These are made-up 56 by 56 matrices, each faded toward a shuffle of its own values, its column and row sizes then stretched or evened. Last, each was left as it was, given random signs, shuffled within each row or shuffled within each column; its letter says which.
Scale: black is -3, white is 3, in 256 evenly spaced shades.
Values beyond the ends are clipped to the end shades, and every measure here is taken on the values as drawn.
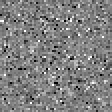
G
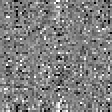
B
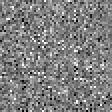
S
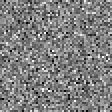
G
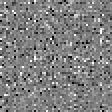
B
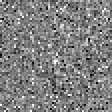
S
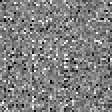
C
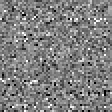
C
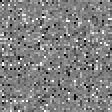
C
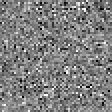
B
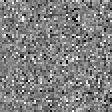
C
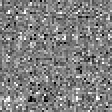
B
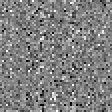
B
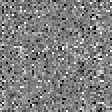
B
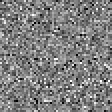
G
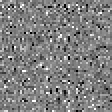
B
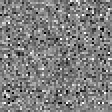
C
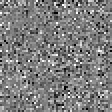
C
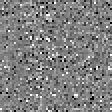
C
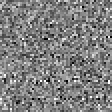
G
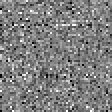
C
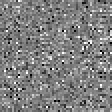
B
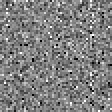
S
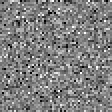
G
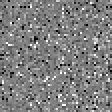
S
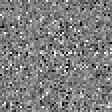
C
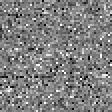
G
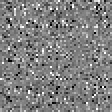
B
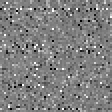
G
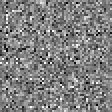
C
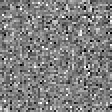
C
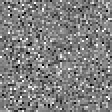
S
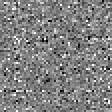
C
